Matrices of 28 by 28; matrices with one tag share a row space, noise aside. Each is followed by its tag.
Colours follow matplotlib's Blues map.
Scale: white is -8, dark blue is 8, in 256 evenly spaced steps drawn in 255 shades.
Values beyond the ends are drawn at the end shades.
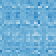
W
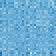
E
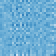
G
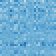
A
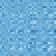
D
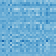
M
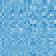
D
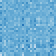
E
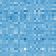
A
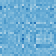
E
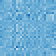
G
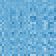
D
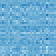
M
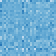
E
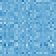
E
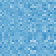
D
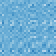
D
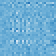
G
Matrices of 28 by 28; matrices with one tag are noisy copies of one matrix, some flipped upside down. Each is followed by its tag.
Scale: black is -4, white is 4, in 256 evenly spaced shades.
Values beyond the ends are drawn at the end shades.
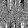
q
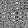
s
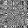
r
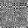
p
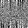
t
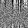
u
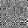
p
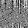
u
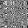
r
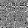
p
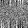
t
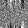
q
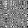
r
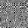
p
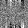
q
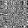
r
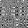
s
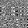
s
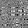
s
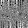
t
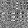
s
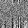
u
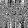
q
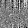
u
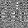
s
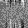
q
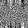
q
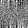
t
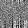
u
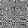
p
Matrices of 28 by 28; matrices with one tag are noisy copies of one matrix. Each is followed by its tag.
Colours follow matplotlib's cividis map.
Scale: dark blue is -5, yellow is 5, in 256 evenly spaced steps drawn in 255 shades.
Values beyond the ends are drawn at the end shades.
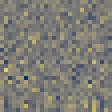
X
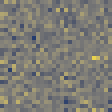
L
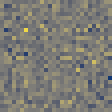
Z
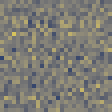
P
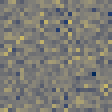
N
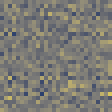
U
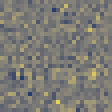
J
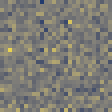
N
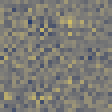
P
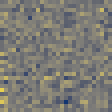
L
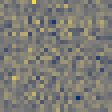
P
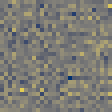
U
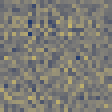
P
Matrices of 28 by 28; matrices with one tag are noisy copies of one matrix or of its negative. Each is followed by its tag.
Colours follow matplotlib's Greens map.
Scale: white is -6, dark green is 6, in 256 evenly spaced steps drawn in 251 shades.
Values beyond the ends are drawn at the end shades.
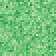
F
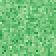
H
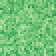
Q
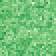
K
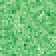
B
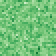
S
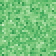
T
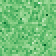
H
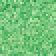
H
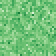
B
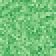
S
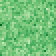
K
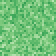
B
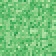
K
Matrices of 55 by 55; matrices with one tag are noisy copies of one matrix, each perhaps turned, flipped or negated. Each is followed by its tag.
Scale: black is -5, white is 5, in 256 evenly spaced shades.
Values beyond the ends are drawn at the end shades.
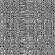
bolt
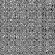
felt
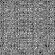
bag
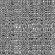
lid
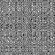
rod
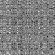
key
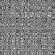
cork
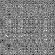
bag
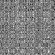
key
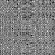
bolt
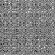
felt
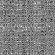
lid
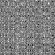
key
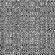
key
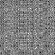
bag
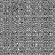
rod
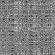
lid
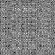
bag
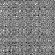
felt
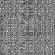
bolt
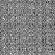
felt
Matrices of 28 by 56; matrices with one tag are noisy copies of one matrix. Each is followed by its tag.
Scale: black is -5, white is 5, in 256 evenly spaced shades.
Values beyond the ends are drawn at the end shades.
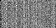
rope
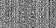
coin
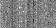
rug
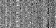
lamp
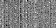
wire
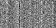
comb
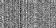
wire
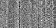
comb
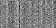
comb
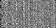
rope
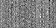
coin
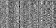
comb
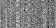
lamp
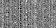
wire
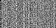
rope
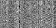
comb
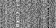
lamp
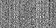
coin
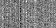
wire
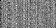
rope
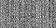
coin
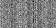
rug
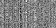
wire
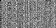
rope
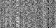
lamp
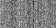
rug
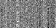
lamp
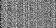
rope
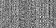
coin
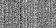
wire
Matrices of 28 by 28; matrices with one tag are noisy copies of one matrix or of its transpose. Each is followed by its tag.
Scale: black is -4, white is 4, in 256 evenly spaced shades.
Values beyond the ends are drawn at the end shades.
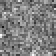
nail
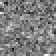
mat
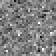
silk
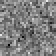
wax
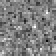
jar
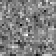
jar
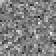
silk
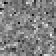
mat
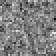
nail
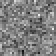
wax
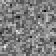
silk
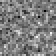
silk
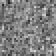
mat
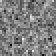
silk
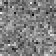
mat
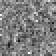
wax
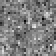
jar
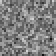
silk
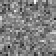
nail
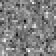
jar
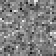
nail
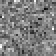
wax
